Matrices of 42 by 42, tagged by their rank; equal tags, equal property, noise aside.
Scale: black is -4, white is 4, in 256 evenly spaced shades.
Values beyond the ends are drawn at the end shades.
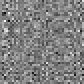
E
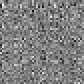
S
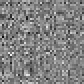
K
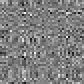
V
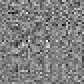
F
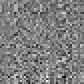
E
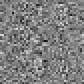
K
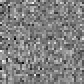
K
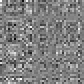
E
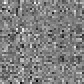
S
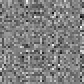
E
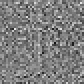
K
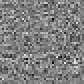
F
